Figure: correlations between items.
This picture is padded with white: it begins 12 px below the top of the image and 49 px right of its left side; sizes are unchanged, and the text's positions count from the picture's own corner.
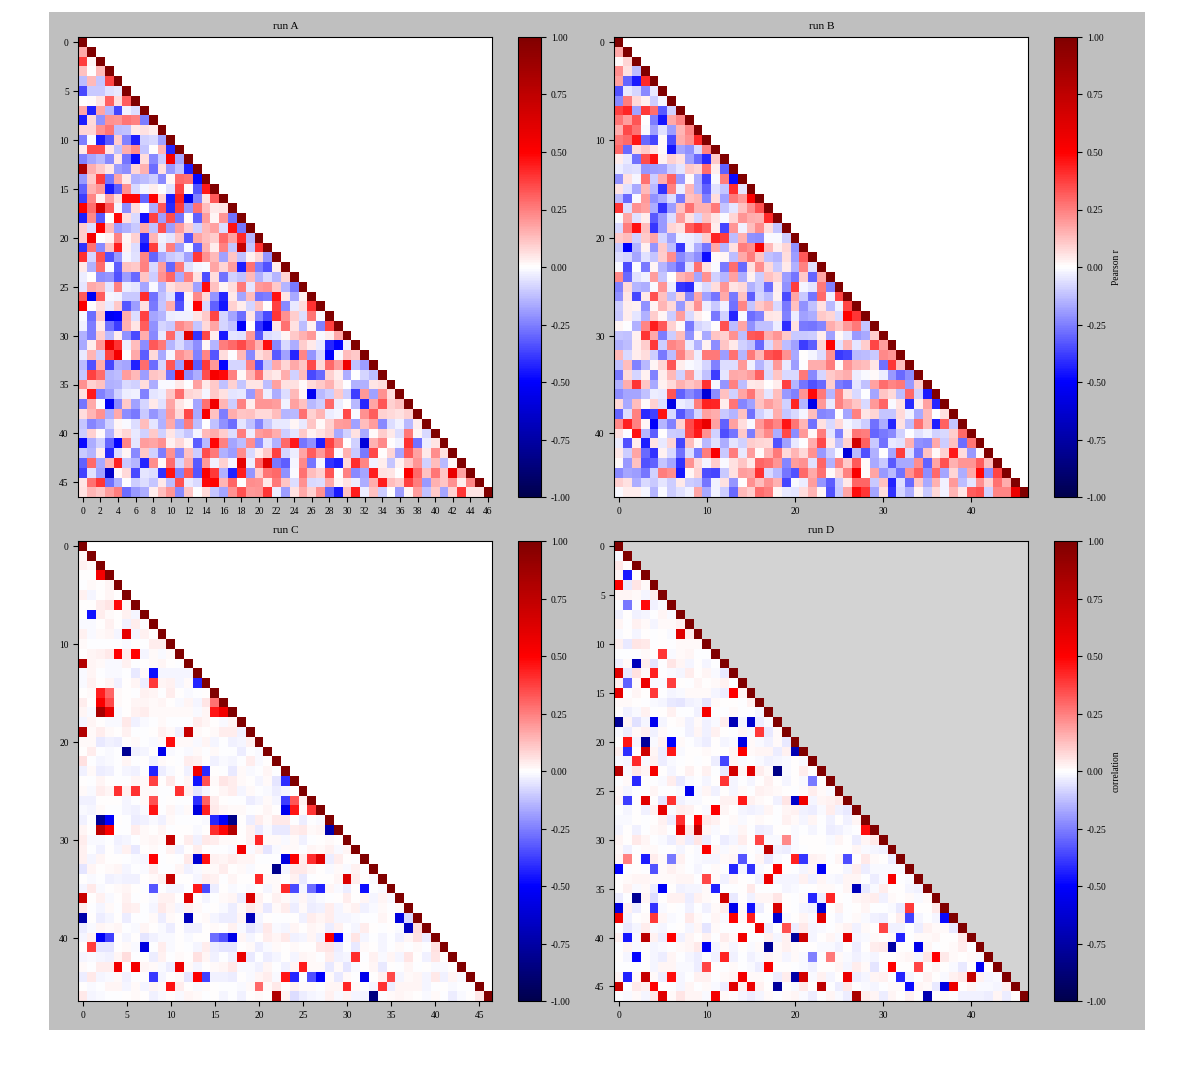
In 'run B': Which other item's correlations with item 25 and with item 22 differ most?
37
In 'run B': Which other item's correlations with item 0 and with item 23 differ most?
7
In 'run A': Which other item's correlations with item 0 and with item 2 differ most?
13
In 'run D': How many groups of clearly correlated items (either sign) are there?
8
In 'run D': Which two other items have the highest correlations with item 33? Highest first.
18, 37
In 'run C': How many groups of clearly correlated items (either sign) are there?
10
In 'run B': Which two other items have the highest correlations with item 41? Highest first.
27, 44
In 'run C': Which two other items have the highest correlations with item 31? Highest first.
18, 42
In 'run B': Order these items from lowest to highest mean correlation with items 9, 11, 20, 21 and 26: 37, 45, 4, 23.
45, 4, 23, 37
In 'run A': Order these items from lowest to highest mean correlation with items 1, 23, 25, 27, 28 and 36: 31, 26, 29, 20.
31, 26, 29, 20
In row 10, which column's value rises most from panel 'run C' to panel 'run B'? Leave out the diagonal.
39
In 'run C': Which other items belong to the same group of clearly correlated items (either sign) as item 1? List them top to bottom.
7, 41
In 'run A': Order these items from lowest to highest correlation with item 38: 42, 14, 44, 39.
39, 42, 44, 14
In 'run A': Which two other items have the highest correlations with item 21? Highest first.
18, 43
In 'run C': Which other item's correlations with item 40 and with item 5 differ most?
21
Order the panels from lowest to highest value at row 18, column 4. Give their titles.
run D, run B, run C, run A
